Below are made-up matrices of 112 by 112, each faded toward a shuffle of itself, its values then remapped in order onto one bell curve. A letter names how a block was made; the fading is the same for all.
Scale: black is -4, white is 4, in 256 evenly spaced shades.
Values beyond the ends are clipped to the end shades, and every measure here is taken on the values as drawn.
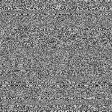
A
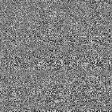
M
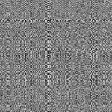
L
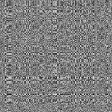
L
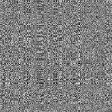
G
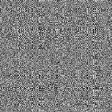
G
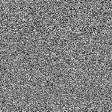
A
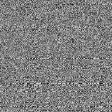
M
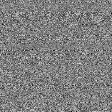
A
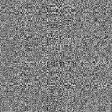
G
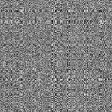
L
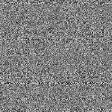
M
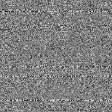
M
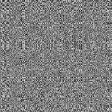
G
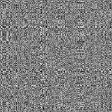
G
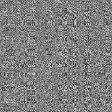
G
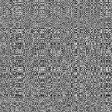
L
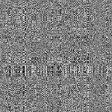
G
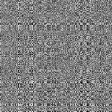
L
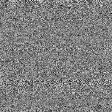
A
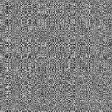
L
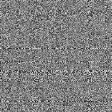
M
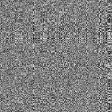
G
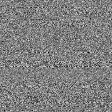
A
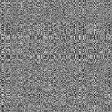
L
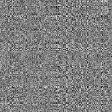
G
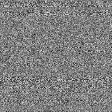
A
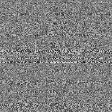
M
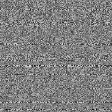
M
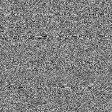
A
